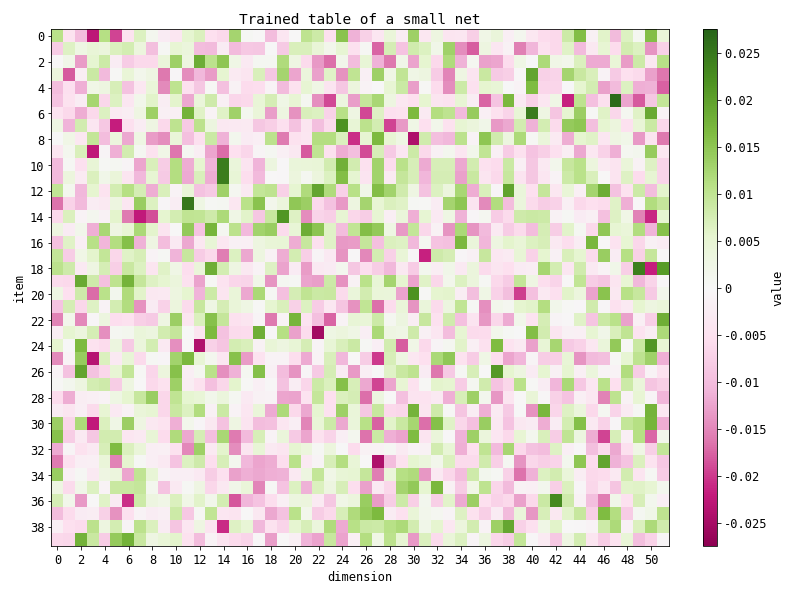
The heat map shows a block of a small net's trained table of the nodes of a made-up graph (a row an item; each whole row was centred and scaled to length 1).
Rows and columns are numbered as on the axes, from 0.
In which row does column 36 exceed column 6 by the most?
8
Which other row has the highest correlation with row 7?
37
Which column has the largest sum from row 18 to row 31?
10
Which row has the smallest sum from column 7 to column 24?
9
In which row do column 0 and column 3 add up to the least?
25
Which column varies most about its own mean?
27
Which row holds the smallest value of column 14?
38
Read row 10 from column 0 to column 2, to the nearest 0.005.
-0.01 0 -0.005
